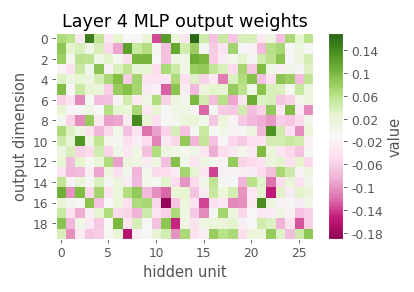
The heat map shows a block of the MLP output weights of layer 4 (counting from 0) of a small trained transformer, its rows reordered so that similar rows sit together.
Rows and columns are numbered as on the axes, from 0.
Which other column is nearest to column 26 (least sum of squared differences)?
20
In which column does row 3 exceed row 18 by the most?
12
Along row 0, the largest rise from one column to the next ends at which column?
11
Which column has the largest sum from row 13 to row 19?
0
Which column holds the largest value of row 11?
21
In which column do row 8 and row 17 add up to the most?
17
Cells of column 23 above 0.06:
4
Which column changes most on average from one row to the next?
2
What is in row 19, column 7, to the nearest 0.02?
-0.16
